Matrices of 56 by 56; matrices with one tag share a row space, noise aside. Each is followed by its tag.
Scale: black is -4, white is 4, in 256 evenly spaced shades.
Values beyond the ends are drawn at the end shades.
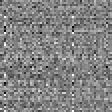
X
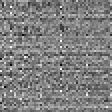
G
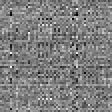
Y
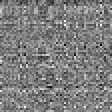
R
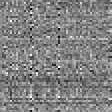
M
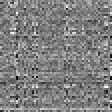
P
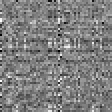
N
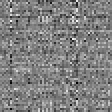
Y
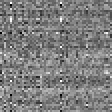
G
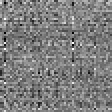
X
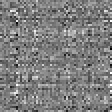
P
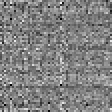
G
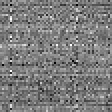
Y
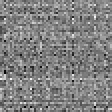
X
